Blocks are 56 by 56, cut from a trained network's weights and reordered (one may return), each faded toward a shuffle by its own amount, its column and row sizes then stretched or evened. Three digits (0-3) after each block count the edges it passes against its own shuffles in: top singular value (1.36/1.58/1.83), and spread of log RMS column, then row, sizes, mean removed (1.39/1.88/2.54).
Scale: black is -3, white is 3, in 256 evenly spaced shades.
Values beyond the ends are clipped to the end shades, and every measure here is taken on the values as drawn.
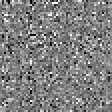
0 2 2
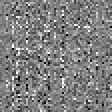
1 3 0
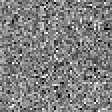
1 2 1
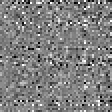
1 2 3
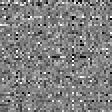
0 2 3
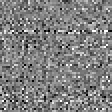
2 0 3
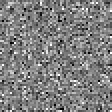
0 2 1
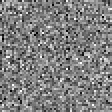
1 0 0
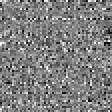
2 1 3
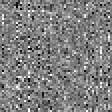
0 3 0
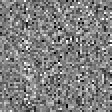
0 2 0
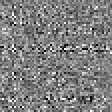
3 1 3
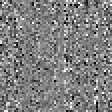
1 3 1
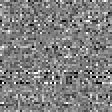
1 0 3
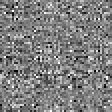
3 1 3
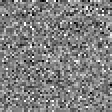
1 1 2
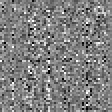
1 3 1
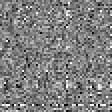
2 1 1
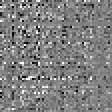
1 3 3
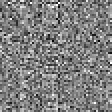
3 1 1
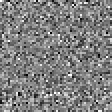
0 0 2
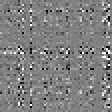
3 3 3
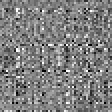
3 2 3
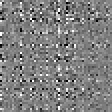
3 3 3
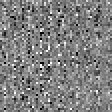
1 3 0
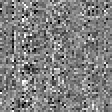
2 3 0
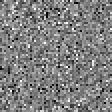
0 1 1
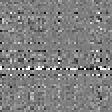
3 1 3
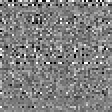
1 1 3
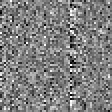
3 3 0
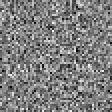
3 1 0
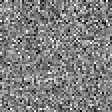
1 0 1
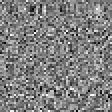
3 1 1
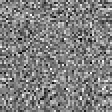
3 0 1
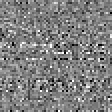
1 0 3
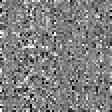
0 3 2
